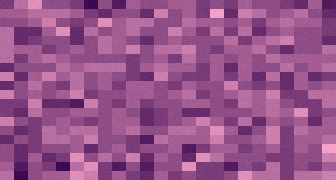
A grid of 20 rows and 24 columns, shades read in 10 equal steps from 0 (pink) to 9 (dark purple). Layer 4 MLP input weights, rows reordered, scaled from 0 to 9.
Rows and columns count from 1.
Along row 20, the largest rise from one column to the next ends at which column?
2
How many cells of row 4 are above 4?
13
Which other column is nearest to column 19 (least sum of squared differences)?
23
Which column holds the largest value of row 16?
11
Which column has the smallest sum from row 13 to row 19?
24
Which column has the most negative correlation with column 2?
7
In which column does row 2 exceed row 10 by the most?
17
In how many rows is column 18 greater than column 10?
6
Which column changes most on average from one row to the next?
1
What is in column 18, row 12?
3
